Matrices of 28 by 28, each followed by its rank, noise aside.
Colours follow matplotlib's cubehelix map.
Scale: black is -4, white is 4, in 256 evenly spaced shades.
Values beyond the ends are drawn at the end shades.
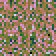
five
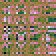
two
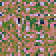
four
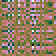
two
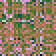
four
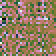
three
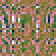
two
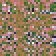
three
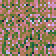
four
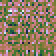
three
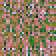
six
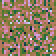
six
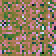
five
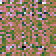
four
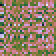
three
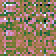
three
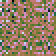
three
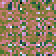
three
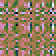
two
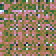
two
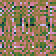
three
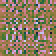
two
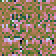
four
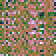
four
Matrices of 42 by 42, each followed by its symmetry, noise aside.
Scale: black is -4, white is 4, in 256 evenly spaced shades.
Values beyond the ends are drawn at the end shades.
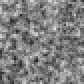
no symmetry.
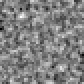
same after a half turn.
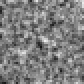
antisymmetric.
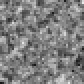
antisymmetric.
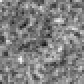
symmetric.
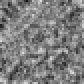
symmetric.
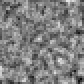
symmetric.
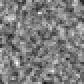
no symmetry.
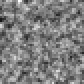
antisymmetric.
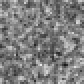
symmetric.
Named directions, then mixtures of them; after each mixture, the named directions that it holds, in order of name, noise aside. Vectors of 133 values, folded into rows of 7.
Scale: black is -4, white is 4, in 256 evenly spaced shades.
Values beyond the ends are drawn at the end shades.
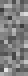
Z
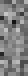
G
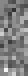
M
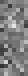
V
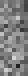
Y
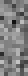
G.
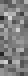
G, V.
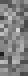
G, V, Y.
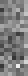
V, Y, Z.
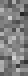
G, Y, Z.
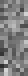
V, Z.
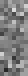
G, M, Y.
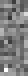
M, Z.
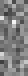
G.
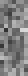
G, M, Y.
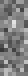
G, M, V.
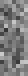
G, Y.
